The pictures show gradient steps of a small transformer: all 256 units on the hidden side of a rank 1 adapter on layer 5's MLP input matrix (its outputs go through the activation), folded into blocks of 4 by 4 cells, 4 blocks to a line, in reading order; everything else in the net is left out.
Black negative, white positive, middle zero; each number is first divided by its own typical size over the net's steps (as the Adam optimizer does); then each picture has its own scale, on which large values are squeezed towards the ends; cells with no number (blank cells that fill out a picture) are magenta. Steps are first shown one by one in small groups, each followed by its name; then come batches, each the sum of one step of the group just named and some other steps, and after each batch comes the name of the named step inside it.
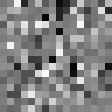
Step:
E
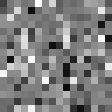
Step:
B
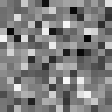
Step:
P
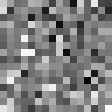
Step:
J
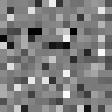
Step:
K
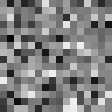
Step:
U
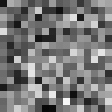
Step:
U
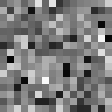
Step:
B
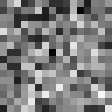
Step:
E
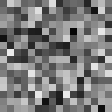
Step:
K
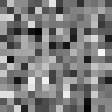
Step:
K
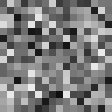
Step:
K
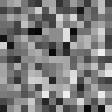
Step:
K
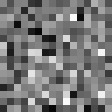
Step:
K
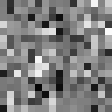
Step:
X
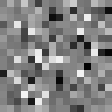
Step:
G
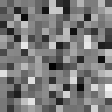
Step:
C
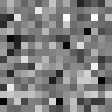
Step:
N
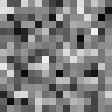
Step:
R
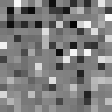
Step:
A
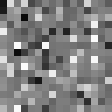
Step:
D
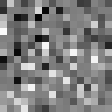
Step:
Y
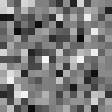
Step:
R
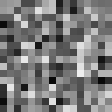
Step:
N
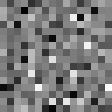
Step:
C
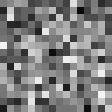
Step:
C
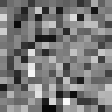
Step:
Y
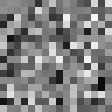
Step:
N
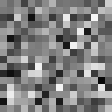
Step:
N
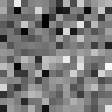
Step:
R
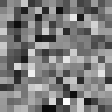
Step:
Y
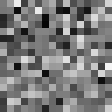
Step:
N
